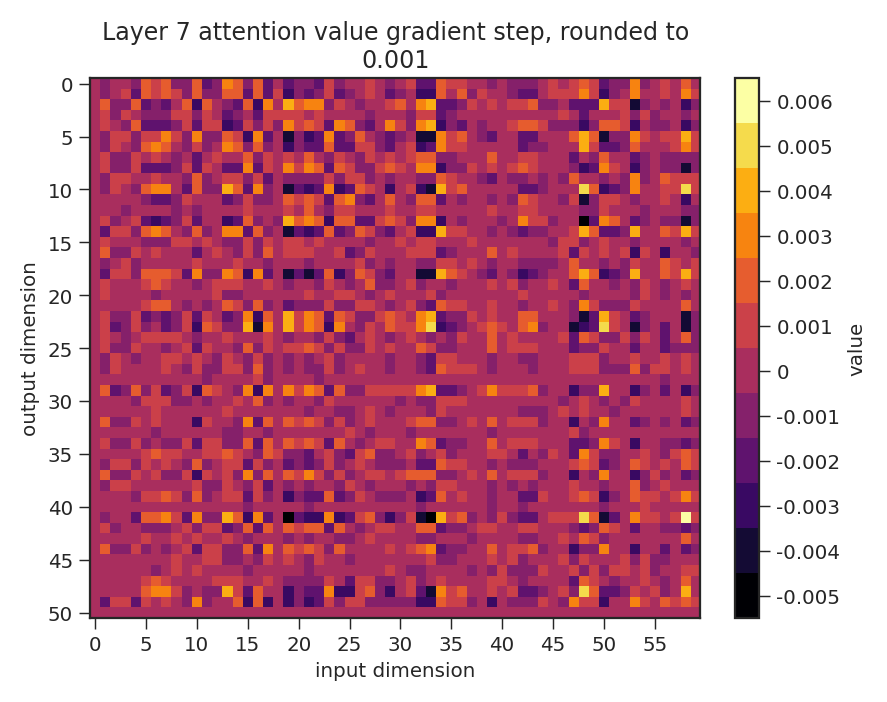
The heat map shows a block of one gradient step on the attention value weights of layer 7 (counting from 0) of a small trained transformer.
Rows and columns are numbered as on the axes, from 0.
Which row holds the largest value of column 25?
11
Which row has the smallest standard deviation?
50
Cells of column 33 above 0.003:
5
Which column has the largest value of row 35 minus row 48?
33
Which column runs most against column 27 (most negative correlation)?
25
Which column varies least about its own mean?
0
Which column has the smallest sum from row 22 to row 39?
47
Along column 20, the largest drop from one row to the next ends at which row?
14
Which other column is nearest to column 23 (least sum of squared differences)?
7
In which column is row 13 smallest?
48
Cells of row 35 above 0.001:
6
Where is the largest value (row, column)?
41, 58
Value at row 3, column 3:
0.001
